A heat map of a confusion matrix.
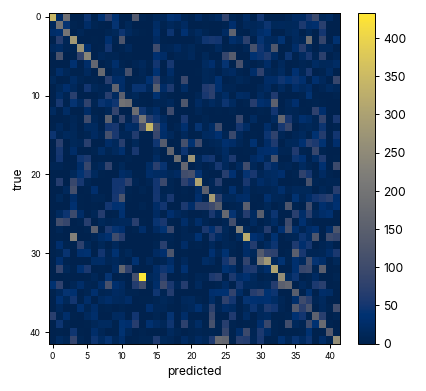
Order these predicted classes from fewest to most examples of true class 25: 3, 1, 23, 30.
1, 23, 3, 30
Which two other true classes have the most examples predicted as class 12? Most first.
0, 33
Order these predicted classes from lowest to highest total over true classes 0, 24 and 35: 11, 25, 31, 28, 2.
11, 31, 25, 28, 2
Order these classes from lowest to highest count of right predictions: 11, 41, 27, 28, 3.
11, 27, 41, 3, 28
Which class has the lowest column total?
18
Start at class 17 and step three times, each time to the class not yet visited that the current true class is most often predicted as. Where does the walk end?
10
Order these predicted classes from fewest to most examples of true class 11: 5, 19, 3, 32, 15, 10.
15, 3, 5, 19, 32, 10
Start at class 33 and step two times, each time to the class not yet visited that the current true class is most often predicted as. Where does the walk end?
8
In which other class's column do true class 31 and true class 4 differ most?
30
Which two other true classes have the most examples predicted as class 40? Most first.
28, 23
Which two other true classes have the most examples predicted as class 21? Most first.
16, 24
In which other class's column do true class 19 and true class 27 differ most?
6
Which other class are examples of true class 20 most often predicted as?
19
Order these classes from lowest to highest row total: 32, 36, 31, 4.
36, 4, 31, 32
